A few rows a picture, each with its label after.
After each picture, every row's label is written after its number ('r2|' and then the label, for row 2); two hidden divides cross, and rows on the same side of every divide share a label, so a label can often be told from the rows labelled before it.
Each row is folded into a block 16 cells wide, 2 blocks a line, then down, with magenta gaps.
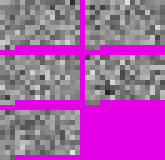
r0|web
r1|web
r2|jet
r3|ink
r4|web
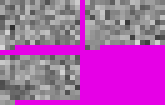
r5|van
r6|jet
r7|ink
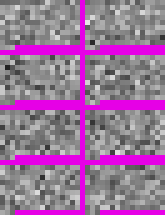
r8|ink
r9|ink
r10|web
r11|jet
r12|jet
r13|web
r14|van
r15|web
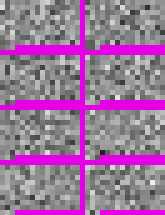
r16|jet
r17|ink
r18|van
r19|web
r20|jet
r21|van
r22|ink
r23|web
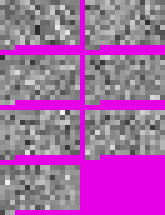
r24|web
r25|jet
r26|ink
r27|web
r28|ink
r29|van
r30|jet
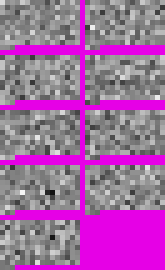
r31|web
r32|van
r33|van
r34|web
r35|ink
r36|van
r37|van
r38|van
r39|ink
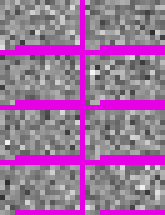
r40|van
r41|web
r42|van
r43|jet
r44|van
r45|jet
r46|van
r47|van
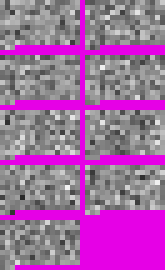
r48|jet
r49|van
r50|van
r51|jet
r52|web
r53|jet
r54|van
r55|web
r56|jet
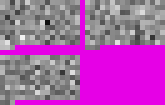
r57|van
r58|van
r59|web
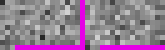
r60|ink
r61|jet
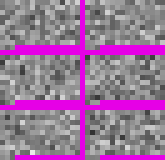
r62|web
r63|web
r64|jet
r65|ink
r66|web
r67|web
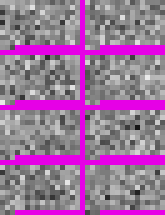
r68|web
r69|web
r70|van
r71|van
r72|ink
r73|jet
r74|web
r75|van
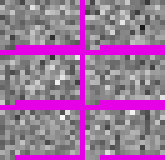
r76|van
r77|jet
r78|van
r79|jet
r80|web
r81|jet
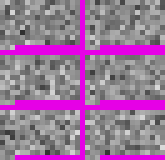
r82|van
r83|ink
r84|jet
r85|van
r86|web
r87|van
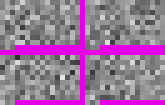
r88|jet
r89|jet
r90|ink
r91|van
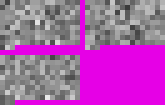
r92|jet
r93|van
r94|jet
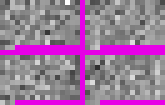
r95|jet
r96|jet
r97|ink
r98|web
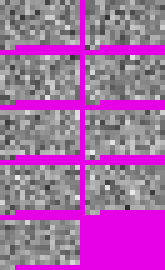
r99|web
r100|jet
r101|jet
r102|jet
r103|web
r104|web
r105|van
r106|jet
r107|web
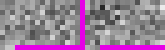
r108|jet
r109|web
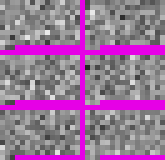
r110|van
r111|ink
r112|web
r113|jet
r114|van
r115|web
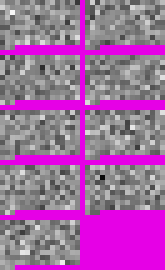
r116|ink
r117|van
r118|van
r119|web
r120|ink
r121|van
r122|jet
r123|van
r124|ink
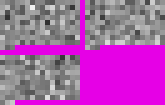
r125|van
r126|web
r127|jet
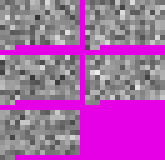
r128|ink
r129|jet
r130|jet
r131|jet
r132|van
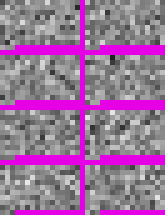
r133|ink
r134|jet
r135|jet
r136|jet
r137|jet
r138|van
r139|ink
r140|van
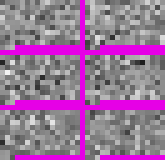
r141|ink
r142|ink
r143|jet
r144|jet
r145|van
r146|jet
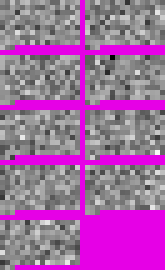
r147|web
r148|jet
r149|van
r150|jet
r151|ink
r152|jet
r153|van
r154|web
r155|jet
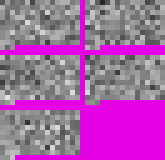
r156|van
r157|ink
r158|web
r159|web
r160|jet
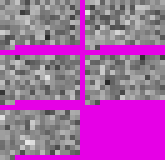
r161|ink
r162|web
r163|jet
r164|jet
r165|van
